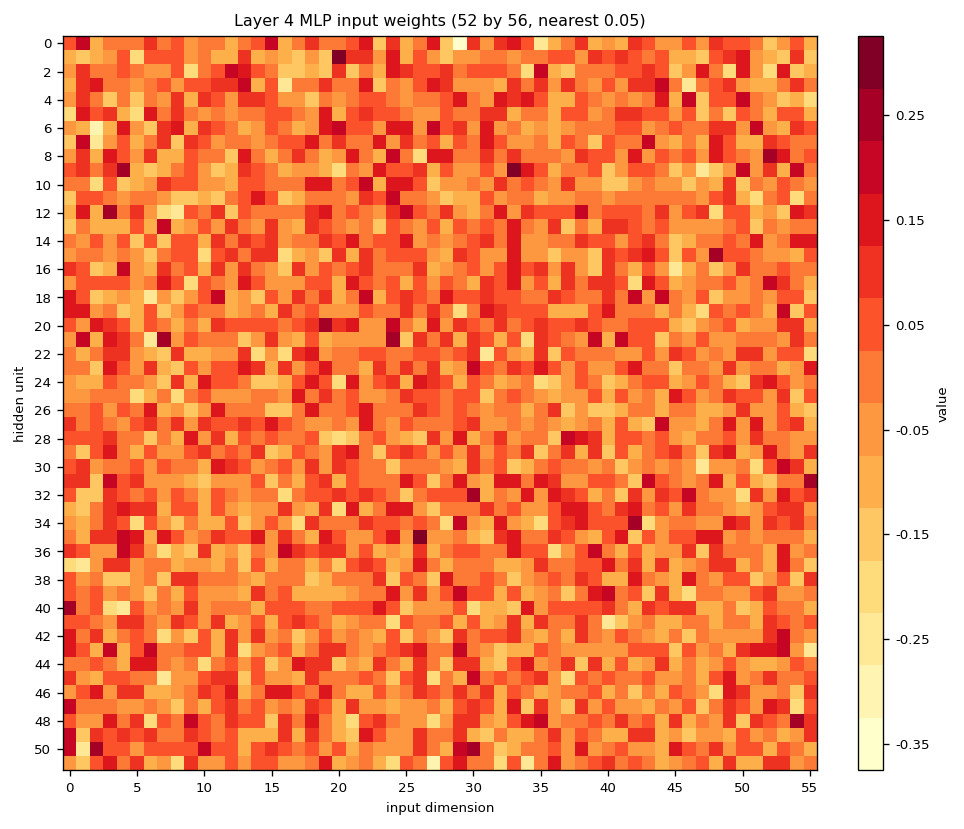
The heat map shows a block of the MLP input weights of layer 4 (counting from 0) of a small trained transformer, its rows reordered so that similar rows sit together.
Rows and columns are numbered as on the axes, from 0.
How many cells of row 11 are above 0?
12
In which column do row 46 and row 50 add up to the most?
2
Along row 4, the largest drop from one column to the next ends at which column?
47
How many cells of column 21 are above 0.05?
9
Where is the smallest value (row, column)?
0, 29
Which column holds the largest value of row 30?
53
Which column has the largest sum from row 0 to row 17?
24
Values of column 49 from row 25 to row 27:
0.1 -0.05 0.15
